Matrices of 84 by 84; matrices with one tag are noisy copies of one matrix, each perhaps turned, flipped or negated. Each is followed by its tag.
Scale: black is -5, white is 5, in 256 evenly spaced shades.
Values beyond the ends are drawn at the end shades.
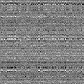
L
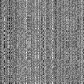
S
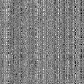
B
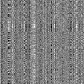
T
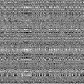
T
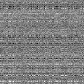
B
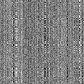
L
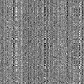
L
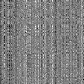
S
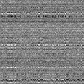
L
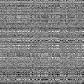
S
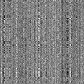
L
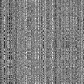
S
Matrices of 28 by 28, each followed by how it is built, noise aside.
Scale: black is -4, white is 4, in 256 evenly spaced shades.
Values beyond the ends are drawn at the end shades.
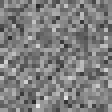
Hankel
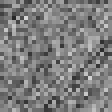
Hankel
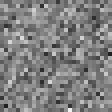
Hankel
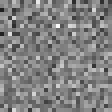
low rank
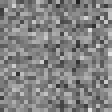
repeating rows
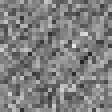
Hankel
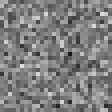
repeating rows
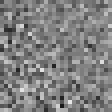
lower triangular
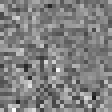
lower triangular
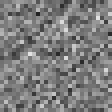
Hankel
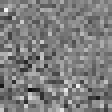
lower triangular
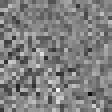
lower triangular
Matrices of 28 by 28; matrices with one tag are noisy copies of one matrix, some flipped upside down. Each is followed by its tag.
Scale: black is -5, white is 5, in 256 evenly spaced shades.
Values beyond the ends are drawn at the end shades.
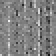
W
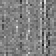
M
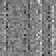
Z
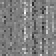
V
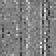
M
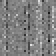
Z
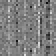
W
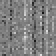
V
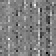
W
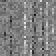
V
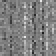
V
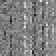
V
